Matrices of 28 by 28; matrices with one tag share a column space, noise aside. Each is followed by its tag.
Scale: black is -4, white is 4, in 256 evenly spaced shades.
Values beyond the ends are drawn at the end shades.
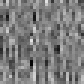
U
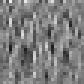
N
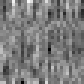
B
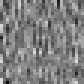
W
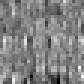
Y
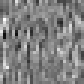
N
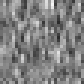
W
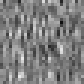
N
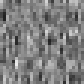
U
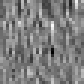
W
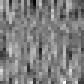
B
